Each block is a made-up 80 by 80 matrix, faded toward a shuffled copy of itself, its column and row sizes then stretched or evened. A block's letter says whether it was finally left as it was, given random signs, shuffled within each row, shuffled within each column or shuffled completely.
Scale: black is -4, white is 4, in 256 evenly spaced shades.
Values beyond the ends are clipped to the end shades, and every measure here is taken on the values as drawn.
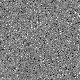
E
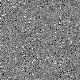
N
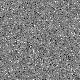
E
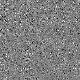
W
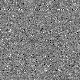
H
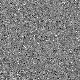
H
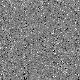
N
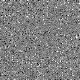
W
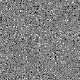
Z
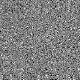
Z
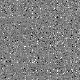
Z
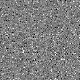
Z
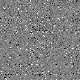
Z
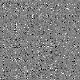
Z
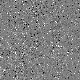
N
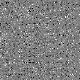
Z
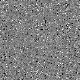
W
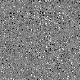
Z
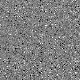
W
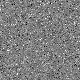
E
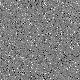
E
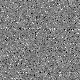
H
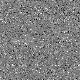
H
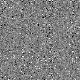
Z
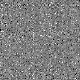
Z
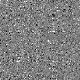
Z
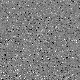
H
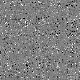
Z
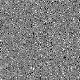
Z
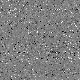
H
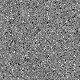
N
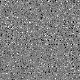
W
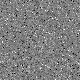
E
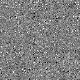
W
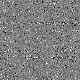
W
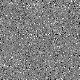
W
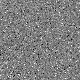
E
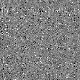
Z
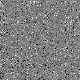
W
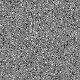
N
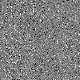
N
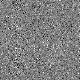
W
